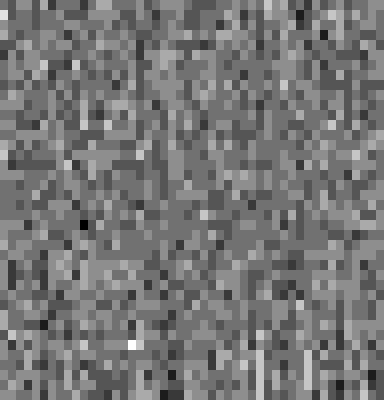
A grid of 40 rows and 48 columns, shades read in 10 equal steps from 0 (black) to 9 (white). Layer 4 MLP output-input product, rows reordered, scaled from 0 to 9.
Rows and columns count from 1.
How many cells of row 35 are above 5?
5
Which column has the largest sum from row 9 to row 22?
22
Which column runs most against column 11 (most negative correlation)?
47
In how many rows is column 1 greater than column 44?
19
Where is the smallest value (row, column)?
23, 11
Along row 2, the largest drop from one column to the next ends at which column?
2
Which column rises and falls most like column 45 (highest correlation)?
42
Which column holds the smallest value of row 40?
21
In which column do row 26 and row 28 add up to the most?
9
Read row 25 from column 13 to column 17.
4 3 6 4 4
